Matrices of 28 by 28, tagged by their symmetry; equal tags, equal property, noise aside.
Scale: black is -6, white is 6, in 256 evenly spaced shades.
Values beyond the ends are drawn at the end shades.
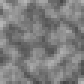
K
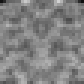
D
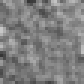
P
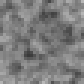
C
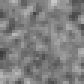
P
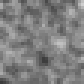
P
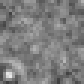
C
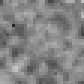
C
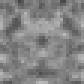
D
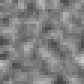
P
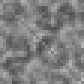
K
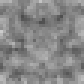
D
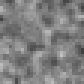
P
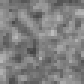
P
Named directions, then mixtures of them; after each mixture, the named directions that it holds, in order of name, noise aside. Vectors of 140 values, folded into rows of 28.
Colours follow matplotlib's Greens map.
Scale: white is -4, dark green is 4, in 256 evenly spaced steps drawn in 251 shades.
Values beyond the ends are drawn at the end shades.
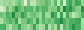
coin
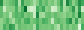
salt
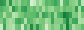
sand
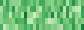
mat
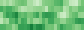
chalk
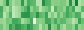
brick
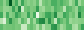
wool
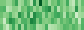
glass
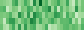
glass.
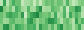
chalk, mat.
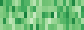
glass, mat, sand.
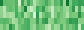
salt.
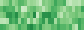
chalk, salt, wool.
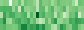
chalk, wool.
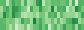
brick.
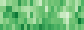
chalk, glass, sand.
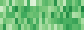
coin, sand.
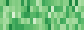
brick.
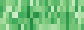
brick, glass, sand.
